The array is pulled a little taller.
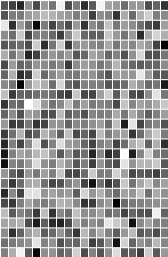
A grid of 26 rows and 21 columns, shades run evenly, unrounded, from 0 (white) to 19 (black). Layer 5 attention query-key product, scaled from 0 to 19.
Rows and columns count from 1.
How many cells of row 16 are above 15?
4
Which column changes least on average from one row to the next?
13
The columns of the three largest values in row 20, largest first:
1, 3, 10
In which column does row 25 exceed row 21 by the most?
8
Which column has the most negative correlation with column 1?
5
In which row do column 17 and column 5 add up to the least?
15
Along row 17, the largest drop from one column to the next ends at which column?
16
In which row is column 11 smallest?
20
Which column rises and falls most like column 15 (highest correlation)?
12
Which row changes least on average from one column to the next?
7
